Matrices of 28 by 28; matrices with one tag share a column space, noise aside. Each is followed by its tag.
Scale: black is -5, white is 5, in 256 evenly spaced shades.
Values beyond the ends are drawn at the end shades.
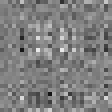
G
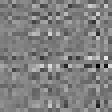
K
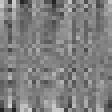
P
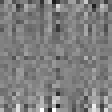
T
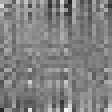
P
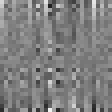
P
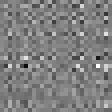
K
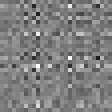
K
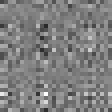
G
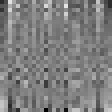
P
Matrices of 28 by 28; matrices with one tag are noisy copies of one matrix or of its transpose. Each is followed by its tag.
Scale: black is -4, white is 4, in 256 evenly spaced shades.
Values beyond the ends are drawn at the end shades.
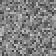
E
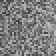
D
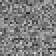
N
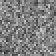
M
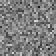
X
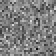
X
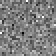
D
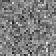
N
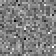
X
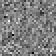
E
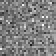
D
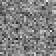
N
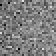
D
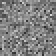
E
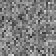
N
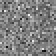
X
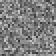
M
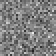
E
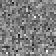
N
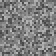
X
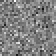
X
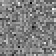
M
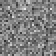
E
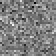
X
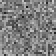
N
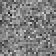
E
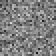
E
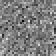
N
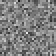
M
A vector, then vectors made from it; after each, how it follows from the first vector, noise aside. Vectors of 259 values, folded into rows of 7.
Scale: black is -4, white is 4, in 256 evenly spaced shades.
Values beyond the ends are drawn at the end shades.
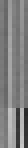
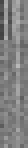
reversed, shrunk.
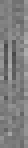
wrapped around, shrunk.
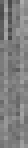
wrapped around, shrunk.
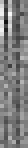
reversed, negated.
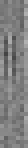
wrapped around, shrunk.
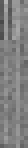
reversed, shrunk.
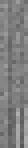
negated, shrunk.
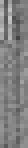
reversed, negated, shrunk.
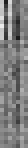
reversed, negated.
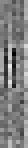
wrapped around.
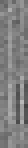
wrapped around, shrunk.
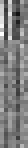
reversed, negated.
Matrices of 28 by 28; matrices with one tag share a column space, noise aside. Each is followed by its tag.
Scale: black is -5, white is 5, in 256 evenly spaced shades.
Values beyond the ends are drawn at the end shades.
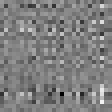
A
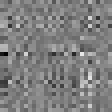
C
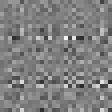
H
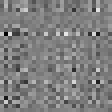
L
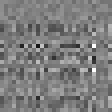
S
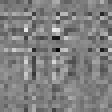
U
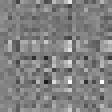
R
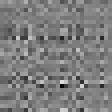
H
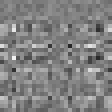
S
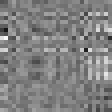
U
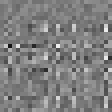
S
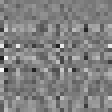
S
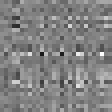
C
